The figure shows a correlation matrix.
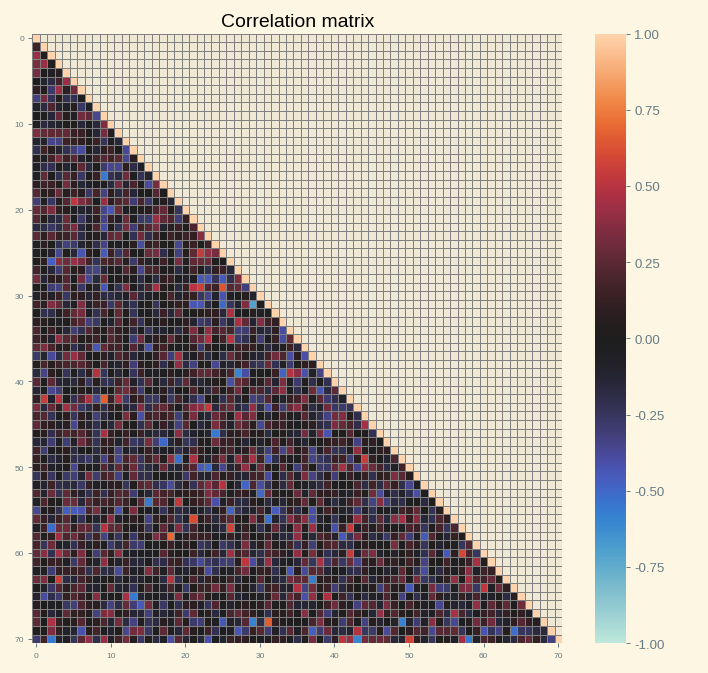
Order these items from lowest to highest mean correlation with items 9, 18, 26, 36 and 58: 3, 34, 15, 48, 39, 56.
15, 39, 34, 48, 56, 3
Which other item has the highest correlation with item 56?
21
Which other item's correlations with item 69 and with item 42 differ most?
60
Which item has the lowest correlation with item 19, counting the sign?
49
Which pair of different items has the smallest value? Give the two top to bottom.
29, 31
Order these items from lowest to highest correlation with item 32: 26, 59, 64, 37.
59, 64, 37, 26
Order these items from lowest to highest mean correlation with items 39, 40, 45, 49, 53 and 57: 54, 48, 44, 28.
54, 48, 28, 44
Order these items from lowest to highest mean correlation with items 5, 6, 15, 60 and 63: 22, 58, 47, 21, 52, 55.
55, 52, 21, 22, 47, 58
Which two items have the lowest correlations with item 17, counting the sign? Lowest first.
47, 15
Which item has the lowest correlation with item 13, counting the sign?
65
